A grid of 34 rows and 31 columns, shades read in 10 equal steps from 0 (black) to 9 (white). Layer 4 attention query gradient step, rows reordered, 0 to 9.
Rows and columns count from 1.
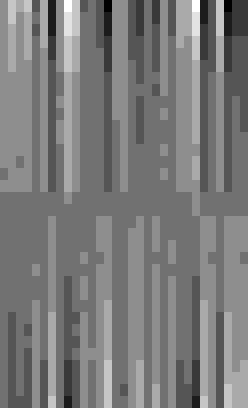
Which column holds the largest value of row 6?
9
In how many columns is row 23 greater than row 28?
5
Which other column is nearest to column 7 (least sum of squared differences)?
26
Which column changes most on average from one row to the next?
25
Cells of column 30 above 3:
26
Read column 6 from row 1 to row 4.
6 6 6 6
